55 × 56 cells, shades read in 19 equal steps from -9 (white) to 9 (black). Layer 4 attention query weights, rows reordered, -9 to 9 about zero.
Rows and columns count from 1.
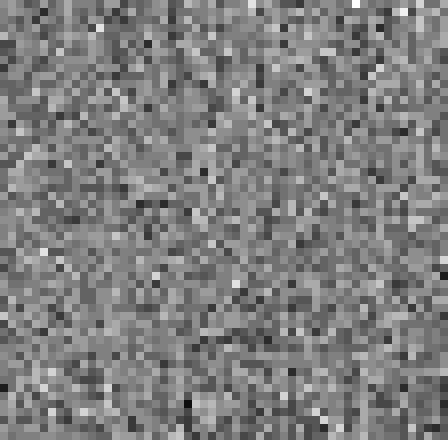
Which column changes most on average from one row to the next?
51
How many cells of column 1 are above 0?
24
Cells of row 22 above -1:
33
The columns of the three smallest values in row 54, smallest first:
43, 52, 23
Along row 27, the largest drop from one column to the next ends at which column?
25
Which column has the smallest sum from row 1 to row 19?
53
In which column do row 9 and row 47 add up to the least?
48
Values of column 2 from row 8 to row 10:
4 0 -1
